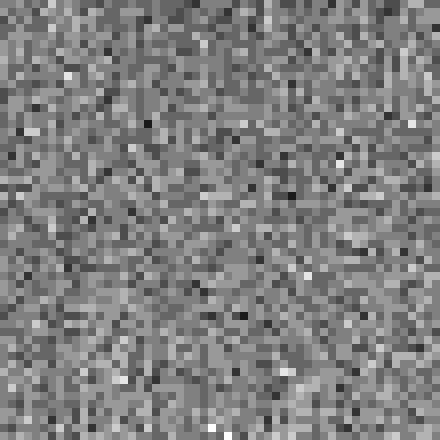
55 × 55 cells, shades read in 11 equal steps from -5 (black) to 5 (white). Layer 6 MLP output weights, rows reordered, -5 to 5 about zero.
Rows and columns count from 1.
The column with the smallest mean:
24
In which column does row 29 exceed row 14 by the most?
37
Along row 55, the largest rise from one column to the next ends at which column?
29
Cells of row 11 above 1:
4
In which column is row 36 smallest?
25
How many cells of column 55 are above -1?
41
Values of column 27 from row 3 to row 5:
-1 -2 0
